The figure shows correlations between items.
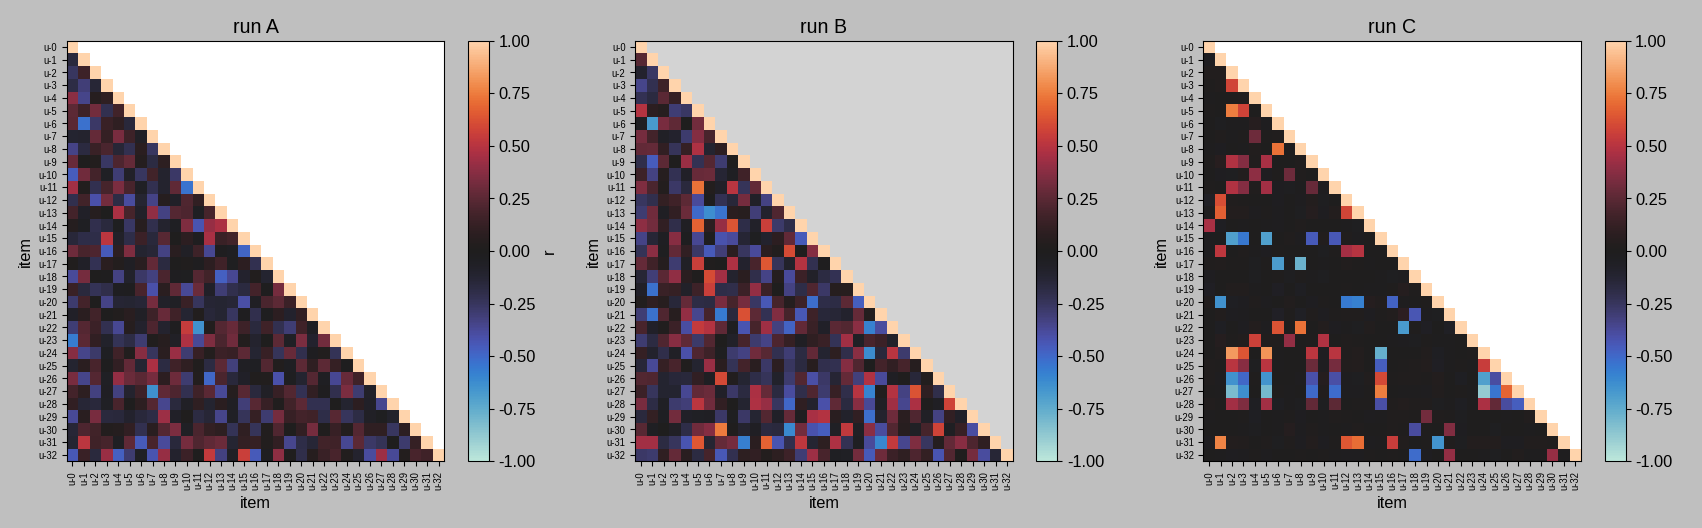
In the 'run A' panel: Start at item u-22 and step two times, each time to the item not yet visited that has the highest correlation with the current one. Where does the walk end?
u-23
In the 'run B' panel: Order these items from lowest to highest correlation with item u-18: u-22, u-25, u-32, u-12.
u-32, u-12, u-22, u-25
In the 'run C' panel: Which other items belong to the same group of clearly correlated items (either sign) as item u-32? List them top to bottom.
u-18, u-21, u-30
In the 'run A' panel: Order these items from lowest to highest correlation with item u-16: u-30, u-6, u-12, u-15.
u-15, u-12, u-30, u-6
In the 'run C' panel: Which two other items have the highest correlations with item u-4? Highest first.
u-23, u-10
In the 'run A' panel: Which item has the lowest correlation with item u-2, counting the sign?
u-12
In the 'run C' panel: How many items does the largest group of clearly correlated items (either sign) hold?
11
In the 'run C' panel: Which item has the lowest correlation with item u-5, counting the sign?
u-27
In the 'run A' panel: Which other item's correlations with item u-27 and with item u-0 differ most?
u-32
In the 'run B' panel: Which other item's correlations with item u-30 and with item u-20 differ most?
u-22
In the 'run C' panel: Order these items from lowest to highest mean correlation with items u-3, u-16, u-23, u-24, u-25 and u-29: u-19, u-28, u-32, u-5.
u-32, u-19, u-28, u-5
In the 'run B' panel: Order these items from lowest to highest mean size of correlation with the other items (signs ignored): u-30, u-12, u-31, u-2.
u-2, u-12, u-30, u-31
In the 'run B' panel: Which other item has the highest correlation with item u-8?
u-14
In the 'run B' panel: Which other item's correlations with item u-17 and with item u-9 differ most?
u-31
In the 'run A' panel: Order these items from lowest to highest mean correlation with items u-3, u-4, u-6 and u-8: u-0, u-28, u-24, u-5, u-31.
u-31, u-5, u-28, u-0, u-24
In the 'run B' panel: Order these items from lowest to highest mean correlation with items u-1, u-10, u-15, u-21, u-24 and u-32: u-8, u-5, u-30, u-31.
u-30, u-8, u-5, u-31
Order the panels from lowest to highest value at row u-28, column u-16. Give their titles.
run B, run C, run A
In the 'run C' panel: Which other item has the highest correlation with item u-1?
u-31
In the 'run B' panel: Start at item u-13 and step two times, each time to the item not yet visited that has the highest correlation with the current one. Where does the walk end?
u-29
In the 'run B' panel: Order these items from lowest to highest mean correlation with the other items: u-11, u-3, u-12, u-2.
u-12, u-3, u-2, u-11
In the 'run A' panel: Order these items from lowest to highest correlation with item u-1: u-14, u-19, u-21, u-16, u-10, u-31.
u-19, u-14, u-21, u-16, u-10, u-31
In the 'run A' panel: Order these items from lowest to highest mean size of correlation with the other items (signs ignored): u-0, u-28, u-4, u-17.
u-17, u-28, u-4, u-0
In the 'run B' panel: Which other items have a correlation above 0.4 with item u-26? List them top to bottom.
u-7, u-20, u-30
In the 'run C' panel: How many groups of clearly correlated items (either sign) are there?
7
